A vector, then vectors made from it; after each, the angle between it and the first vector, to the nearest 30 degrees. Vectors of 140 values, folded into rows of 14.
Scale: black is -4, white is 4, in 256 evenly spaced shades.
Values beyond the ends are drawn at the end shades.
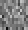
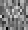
30 degrees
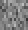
90 degrees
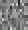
60 degrees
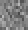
150 degrees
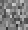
60 degrees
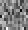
150 degrees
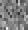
150 degrees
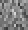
60 degrees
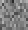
90 degrees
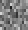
90 degrees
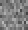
120 degrees
